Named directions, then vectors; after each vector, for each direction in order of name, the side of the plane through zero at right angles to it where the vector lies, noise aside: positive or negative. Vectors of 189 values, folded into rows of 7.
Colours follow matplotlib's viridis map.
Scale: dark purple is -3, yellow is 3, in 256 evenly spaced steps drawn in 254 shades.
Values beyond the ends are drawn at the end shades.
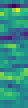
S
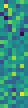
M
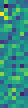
negative, positive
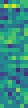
positive, negative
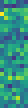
negative, positive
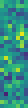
negative, negative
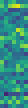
negative, negative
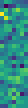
negative, positive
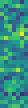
negative, negative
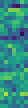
positive, positive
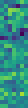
positive, positive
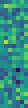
positive, negative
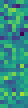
positive, positive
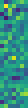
positive, negative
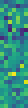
positive, positive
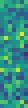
negative, negative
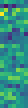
negative, positive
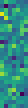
negative, positive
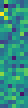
negative, positive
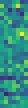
negative, negative
